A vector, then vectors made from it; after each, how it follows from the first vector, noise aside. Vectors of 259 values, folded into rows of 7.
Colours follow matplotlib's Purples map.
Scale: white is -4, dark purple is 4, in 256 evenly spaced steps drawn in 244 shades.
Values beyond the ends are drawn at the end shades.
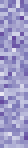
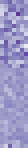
reversed, negated, partly zeroed.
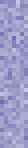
shrunk.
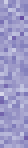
shrunk.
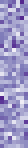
copied.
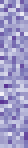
copied.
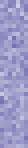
shrunk.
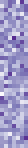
copied.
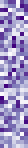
scaled up.
